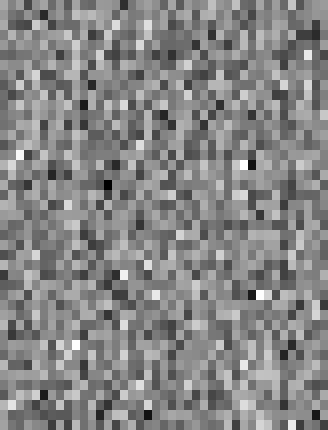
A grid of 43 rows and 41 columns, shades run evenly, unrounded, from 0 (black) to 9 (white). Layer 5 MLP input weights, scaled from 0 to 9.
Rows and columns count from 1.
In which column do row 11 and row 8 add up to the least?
11
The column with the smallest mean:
36
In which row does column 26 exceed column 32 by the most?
17
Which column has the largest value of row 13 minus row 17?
15
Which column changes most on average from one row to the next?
14
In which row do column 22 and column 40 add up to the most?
32
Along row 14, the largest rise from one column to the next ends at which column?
19
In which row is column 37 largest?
43
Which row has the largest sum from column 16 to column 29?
26
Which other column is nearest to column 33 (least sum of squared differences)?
34
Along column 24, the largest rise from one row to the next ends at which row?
10
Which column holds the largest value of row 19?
28
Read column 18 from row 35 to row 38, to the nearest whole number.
6 4 4 3
